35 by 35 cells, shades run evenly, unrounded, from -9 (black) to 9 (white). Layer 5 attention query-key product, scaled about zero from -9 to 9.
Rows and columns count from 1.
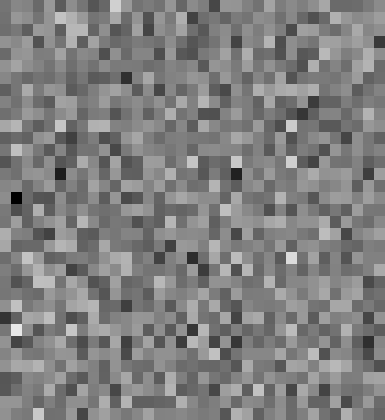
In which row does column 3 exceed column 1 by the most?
27
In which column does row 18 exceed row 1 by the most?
4
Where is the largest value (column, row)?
2, 28
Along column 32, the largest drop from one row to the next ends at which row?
20
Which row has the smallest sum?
29
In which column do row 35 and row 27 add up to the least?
8
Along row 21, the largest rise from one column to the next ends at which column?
17
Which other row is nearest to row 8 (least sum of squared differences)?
32
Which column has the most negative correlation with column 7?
14
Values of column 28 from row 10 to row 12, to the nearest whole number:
-5 -1 -1
